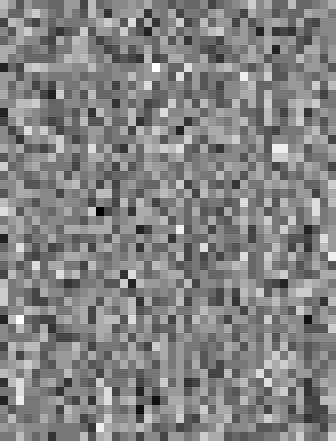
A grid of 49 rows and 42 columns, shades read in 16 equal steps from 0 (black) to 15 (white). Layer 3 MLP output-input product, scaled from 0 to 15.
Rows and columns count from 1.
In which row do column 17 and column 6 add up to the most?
3
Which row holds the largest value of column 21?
13
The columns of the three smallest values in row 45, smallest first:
20, 1, 12
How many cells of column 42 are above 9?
15
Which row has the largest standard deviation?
36
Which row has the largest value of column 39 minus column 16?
33
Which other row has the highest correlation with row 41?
5
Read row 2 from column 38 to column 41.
6 10 9 9
